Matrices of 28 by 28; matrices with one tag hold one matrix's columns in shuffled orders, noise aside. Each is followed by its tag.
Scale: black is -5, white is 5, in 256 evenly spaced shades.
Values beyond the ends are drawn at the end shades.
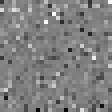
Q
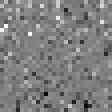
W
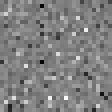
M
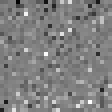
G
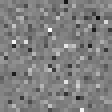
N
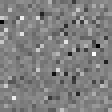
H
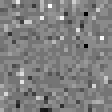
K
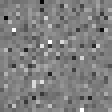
N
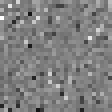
K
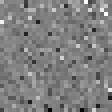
Q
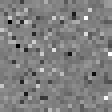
H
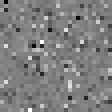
N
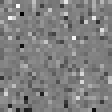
K
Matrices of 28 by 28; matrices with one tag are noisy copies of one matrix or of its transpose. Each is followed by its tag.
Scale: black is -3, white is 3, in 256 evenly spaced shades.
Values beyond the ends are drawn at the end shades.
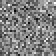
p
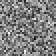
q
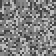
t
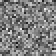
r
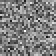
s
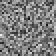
q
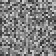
p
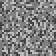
p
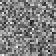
q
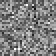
t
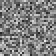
t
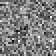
s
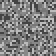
t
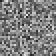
t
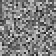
s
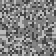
q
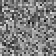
s
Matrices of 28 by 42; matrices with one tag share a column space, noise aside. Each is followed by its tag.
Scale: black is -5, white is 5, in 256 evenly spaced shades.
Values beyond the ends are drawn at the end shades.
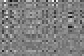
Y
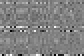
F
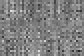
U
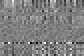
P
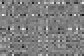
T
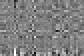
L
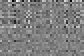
Y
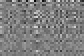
Y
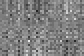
U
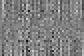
U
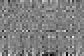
L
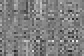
U
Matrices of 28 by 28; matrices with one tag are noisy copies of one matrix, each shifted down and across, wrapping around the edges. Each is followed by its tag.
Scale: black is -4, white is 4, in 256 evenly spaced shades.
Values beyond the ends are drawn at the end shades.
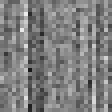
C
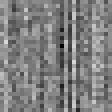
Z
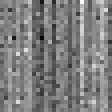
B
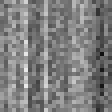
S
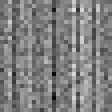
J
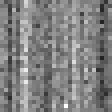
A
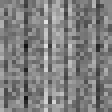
J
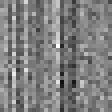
C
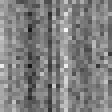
A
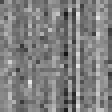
Z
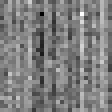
B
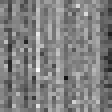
B
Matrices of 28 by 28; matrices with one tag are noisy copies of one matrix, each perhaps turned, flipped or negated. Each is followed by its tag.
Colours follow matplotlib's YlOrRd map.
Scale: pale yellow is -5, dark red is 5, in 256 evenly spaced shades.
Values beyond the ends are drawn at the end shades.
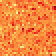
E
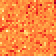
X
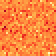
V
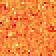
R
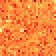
X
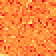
X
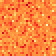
V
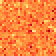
X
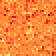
E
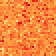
V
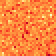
E
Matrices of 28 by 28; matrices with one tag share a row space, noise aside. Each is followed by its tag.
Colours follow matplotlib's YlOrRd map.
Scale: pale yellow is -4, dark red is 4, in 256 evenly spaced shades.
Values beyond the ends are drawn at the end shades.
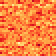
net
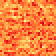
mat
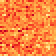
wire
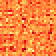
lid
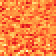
wire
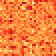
lid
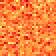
wire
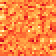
net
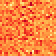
lid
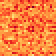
mat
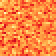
wire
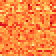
net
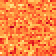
net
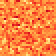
wire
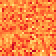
lid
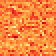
mat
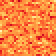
net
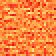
mat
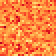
wire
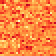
wire
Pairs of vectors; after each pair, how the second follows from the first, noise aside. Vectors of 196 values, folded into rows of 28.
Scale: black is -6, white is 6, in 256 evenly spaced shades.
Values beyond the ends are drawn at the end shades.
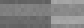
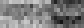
negated, scaled up.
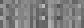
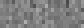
reversed, negated, partly zeroed.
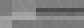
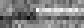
negated, scaled up.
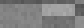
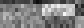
scaled up.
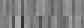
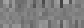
reversed, partly zeroed.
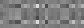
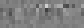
reversed, partly zeroed.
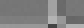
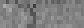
reversed, negated, partly zeroed.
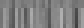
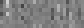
reversed, negated, partly zeroed.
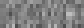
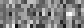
scaled up.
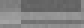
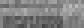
reversed.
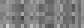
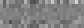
reversed, partly zeroed.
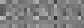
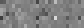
negated, partly zeroed.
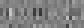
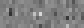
negated, partly zeroed.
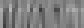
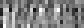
negated, scaled up.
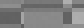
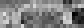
negated, scaled up.
